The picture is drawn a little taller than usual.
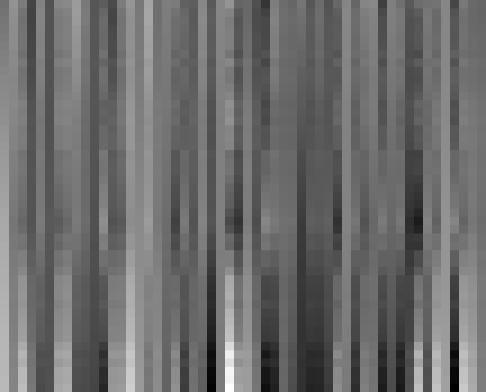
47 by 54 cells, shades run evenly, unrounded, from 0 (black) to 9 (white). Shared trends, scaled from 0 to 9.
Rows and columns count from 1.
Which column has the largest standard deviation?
26
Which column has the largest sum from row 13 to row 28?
1
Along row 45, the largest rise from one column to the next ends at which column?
52
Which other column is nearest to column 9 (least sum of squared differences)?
5
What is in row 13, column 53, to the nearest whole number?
4
